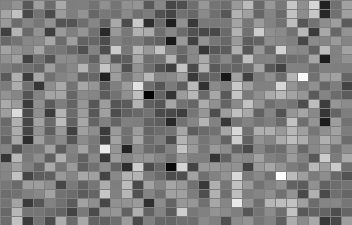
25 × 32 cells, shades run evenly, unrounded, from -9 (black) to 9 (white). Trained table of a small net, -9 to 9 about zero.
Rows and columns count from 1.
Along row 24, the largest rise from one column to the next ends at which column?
17
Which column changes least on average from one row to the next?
7
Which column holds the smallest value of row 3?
16
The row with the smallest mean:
5
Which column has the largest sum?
22
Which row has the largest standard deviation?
9
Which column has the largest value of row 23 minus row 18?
20
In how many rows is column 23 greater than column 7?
17
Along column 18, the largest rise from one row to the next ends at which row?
10
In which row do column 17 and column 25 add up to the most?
19
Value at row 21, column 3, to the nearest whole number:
2
